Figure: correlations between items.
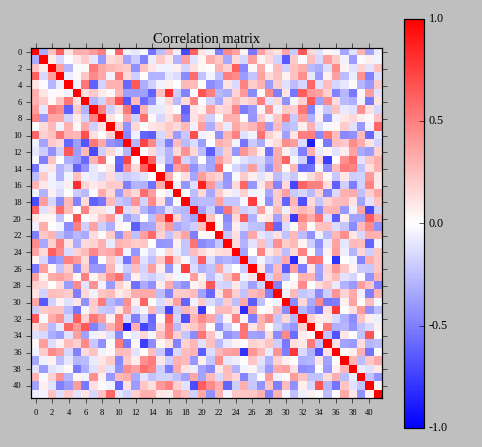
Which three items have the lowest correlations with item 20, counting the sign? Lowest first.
31, 36, 23
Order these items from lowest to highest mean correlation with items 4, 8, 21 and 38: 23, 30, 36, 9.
36, 9, 23, 30
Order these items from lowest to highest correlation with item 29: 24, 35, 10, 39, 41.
35, 39, 10, 24, 41
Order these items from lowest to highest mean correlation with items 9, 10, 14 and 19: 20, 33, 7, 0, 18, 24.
20, 7, 18, 33, 0, 24
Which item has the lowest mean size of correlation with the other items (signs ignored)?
15
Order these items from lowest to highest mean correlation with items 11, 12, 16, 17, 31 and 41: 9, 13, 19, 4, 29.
19, 4, 9, 29, 13
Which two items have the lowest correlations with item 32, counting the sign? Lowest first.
18, 14
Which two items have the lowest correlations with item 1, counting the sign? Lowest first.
30, 13
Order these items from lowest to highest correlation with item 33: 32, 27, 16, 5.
32, 27, 5, 16
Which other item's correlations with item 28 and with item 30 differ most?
13
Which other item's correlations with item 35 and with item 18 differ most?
14
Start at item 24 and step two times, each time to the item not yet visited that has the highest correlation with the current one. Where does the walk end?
7
